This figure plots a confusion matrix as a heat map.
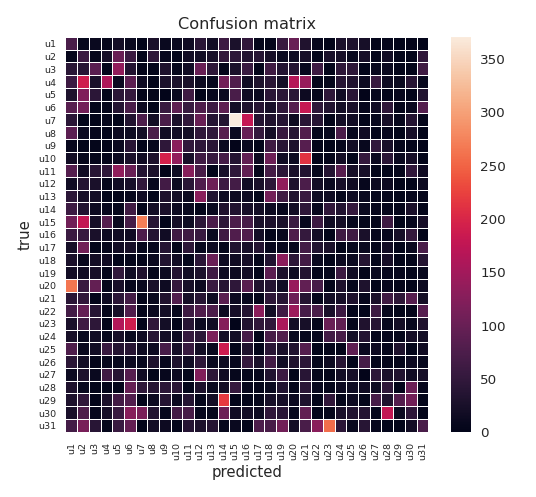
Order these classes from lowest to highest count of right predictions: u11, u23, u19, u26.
u19, u26, u23, u11
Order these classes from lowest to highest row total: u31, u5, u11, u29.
u5, u29, u11, u31
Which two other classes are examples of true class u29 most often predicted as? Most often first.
u14, u30
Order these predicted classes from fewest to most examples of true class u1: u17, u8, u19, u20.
u17, u8, u19, u20
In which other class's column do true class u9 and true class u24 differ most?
u10
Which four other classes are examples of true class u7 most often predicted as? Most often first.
u15, u16, u12, u9
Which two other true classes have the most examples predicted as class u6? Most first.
u23, u30
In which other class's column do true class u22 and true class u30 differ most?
u28
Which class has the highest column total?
u21
